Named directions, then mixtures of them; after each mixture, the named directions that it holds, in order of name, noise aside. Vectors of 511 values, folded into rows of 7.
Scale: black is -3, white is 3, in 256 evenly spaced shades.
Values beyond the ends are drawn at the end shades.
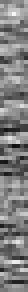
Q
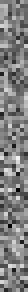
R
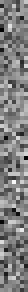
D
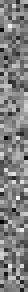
D, R.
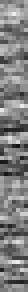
Q.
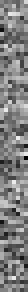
D, Q.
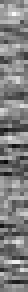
Q.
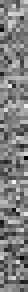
D, Q.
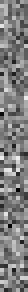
R.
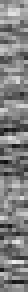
Q.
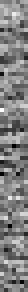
Q, R.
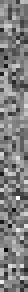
D, R.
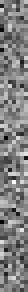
D.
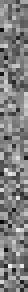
D, R.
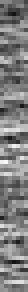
Q.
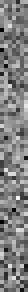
D, R.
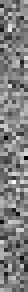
D.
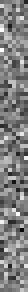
D.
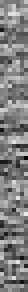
D, Q.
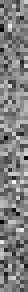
D.
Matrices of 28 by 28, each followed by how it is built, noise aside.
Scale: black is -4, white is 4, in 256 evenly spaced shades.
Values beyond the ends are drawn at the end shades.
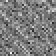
Toeplitz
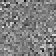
block diagonal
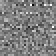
uneven rows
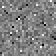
sparse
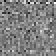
uneven rows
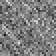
Toeplitz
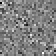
block diagonal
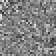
block diagonal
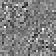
block diagonal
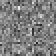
low rank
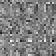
low rank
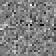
uneven rows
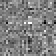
low rank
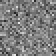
Toeplitz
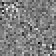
block diagonal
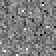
sparse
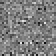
uneven rows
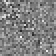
block diagonal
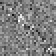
banded
